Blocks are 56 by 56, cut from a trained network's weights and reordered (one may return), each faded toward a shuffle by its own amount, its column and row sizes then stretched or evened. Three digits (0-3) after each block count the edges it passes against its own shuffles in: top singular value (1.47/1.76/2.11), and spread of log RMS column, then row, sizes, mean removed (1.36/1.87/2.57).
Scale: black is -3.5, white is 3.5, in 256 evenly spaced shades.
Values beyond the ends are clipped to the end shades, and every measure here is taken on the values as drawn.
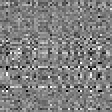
3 1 3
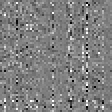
1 3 1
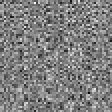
3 2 1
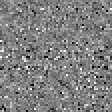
0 0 2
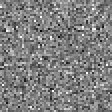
0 0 1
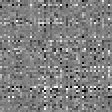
2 3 3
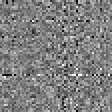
2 2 1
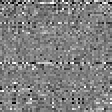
2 0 3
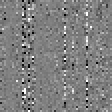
1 3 0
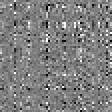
3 3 2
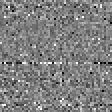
1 0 2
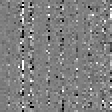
2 3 0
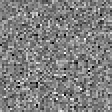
1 0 0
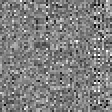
2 2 0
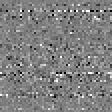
1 1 3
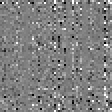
0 3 2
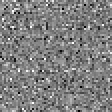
0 0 2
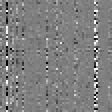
2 3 0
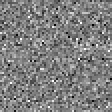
0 0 1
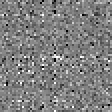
1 2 2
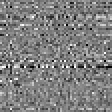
3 0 3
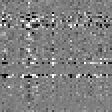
3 2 3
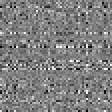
3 1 3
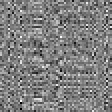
3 3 0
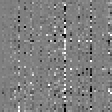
2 3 1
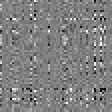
3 3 2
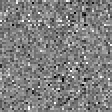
0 1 1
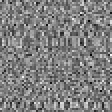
3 0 1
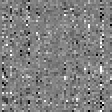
0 3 1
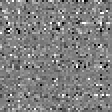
0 2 3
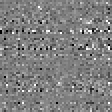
0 2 3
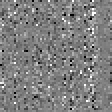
0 3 1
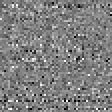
1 1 2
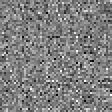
2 1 1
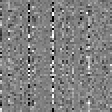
2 3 0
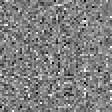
1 2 0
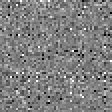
1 1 2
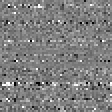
1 0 3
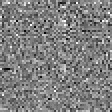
2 0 1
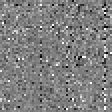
1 2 2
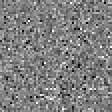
0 0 1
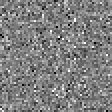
0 1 0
